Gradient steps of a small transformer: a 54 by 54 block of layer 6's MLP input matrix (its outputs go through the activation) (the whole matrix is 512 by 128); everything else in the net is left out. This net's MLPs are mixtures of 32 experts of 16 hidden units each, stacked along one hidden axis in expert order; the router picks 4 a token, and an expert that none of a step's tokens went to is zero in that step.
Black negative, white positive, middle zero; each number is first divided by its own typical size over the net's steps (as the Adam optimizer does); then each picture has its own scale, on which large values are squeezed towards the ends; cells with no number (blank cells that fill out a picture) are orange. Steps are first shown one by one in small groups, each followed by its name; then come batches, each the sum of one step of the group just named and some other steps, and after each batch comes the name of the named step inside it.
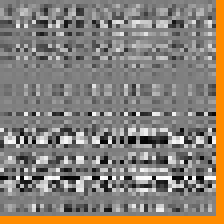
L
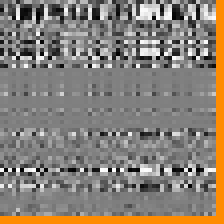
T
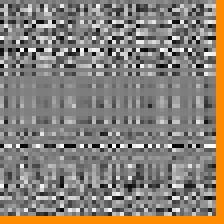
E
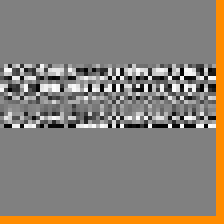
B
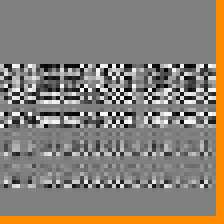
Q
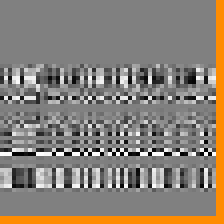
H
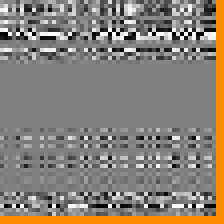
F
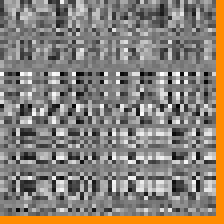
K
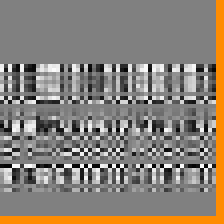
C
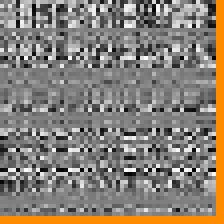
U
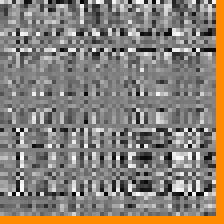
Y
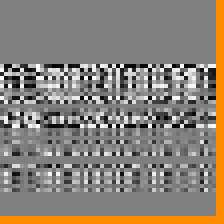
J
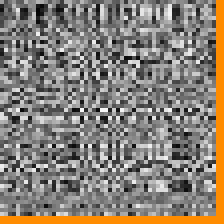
T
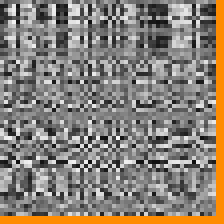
C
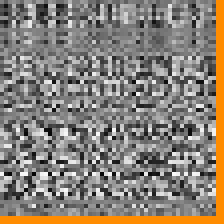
B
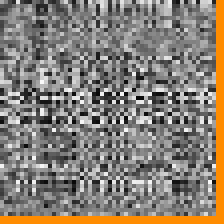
C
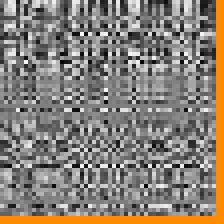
C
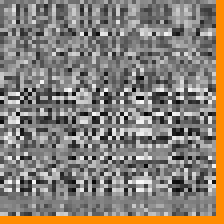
L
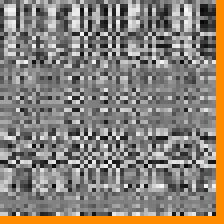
H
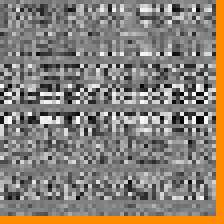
Q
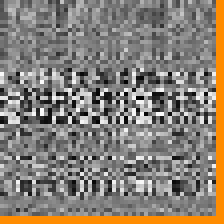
K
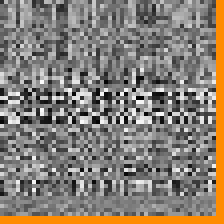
U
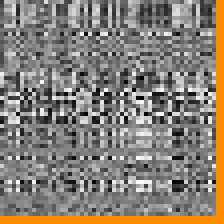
K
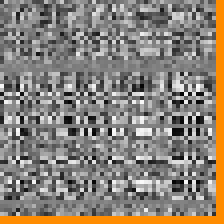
K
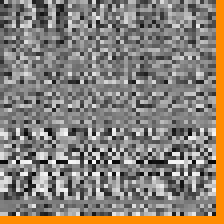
H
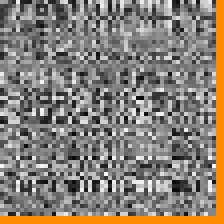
K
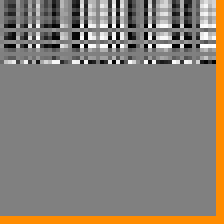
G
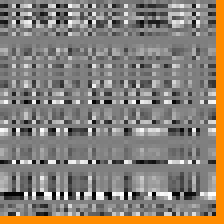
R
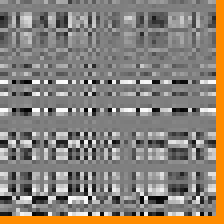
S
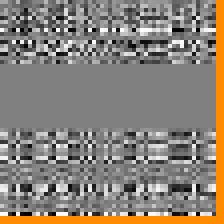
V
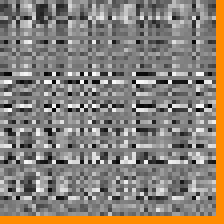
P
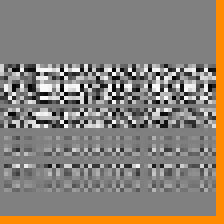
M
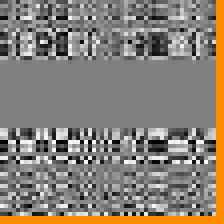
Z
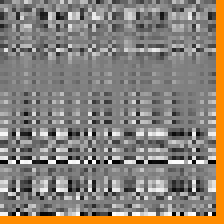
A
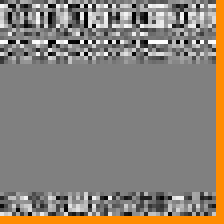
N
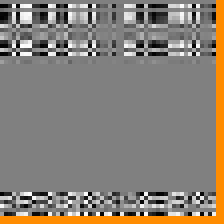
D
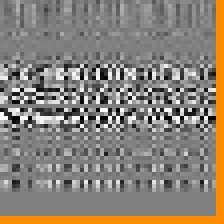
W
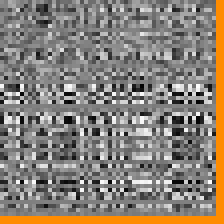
M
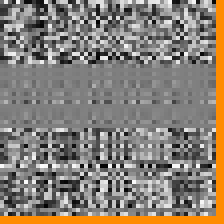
R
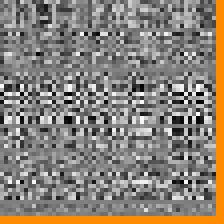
P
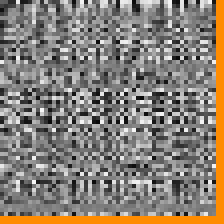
P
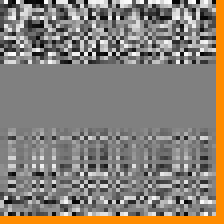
D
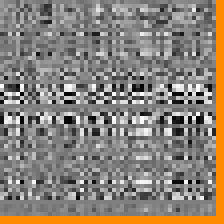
M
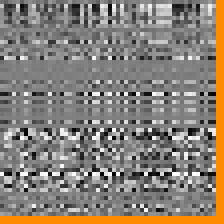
N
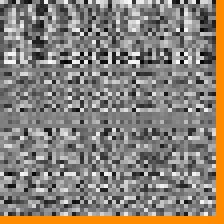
P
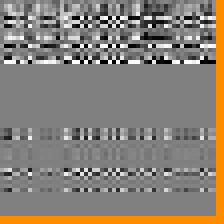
G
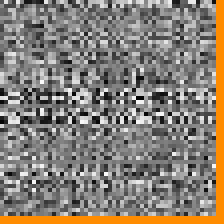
N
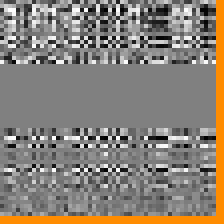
N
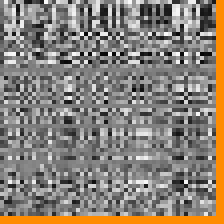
S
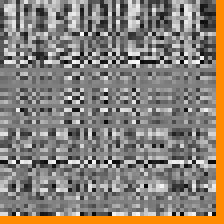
A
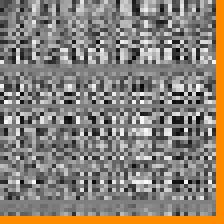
R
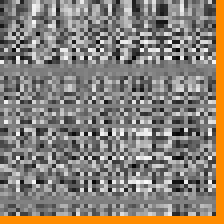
A
